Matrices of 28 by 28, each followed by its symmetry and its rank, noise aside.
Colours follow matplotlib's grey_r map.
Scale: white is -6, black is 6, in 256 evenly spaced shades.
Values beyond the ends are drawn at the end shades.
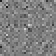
symmetric, rank four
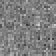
no symmetry, rank six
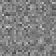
no symmetry, rank six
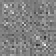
symmetric, rank six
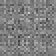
antisymmetric, rank four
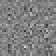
no symmetry, rank six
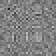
symmetric, rank four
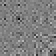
symmetric, rank four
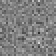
no symmetry, rank four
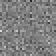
antisymmetric, rank six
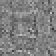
antisymmetric, rank six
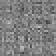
antisymmetric, rank six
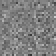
no symmetry, rank five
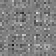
no symmetry, rank five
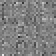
no symmetry, rank six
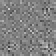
symmetric, rank six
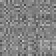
no symmetry, rank five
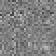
no symmetry, rank five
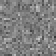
no symmetry, rank five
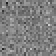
no symmetry, rank six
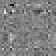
antisymmetric, rank four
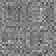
no symmetry, rank four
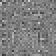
no symmetry, rank five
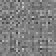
antisymmetric, rank four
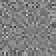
antisymmetric, rank four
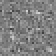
symmetric, rank four
